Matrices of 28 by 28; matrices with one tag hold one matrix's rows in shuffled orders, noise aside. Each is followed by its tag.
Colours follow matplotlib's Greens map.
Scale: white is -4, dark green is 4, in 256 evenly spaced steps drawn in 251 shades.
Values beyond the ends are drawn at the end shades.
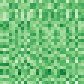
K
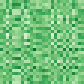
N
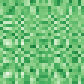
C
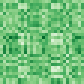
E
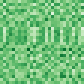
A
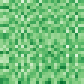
K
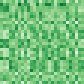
K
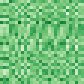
K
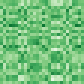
E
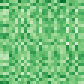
K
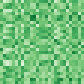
C
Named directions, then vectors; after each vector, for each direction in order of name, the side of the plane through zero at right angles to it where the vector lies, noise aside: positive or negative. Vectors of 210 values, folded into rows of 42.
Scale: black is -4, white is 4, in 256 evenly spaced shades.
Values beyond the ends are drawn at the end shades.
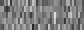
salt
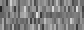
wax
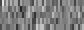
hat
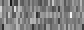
negative, positive, negative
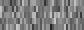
negative, positive, negative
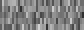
positive, positive, positive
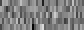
positive, positive, negative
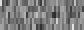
negative, negative, positive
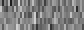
negative, positive, negative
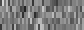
positive, negative, negative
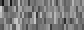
negative, positive, negative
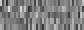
negative, negative, positive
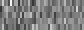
positive, negative, positive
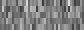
positive, positive, positive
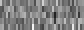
negative, negative, positive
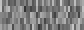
negative, negative, negative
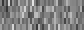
negative, positive, positive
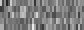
negative, negative, positive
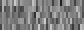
positive, positive, positive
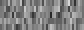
positive, positive, positive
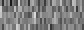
negative, positive, negative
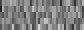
positive, positive, positive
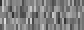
positive, positive, negative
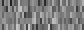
negative, positive, negative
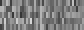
positive, positive, negative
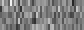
positive, negative, positive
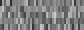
positive, positive, negative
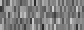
negative, negative, positive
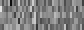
negative, positive, negative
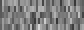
positive, positive, positive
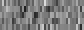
positive, negative, negative
